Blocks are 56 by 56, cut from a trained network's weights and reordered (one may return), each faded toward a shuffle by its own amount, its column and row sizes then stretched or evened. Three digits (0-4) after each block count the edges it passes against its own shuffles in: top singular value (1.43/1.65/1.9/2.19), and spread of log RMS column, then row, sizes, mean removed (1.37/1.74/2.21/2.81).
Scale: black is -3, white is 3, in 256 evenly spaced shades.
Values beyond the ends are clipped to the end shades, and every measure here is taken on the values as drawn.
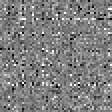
1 3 3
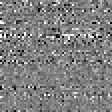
1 1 4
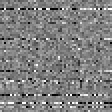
4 0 4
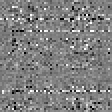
1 2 4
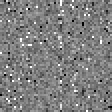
0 2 0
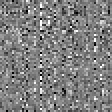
2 4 0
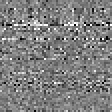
2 0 4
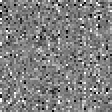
0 3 1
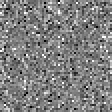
0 2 0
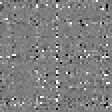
2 2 3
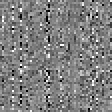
2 4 0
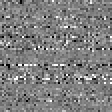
1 0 4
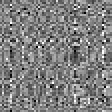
4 2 1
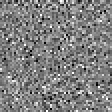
2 0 0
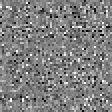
0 2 3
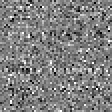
2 1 1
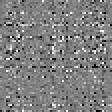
2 3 4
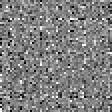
2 3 1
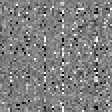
3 3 2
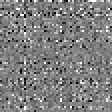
3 2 4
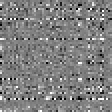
4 3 4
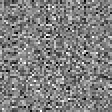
3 1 1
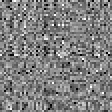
3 0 2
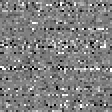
0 0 4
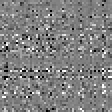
2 3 4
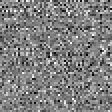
3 0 2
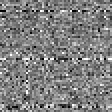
3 0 3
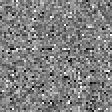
0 2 2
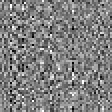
4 3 0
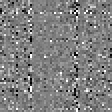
1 4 2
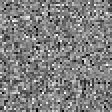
1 0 1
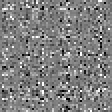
2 4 2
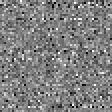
0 0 3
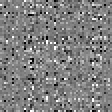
1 4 3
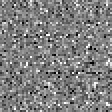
0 1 2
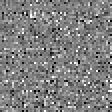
0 2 3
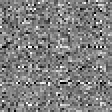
3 2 3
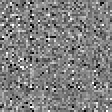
0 3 2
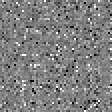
0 2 2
